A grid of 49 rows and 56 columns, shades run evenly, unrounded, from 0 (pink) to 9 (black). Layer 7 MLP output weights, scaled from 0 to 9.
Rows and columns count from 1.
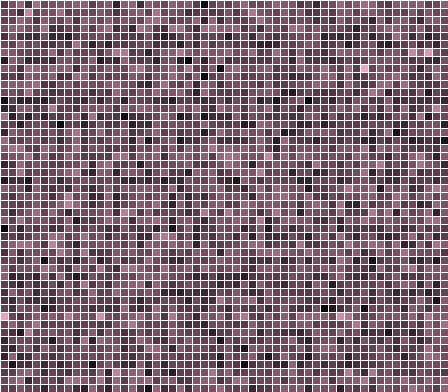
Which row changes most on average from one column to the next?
27
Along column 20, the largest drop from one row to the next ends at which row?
30
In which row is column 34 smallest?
20
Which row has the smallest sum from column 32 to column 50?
40
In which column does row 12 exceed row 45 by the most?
54
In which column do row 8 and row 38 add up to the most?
24
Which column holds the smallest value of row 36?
11
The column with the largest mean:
39
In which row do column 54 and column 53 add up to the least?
7
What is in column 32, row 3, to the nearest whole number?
5
